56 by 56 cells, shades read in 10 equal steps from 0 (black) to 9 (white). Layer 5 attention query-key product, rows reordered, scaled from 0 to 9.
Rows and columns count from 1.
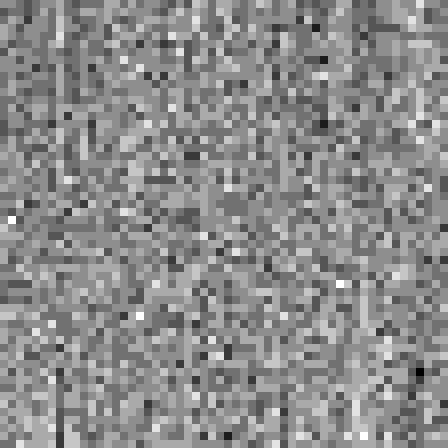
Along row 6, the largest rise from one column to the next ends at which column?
36
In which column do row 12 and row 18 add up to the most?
53
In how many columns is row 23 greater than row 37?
17
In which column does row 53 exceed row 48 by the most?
32
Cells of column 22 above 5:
18
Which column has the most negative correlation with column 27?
26
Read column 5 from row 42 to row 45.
8 5 6 3
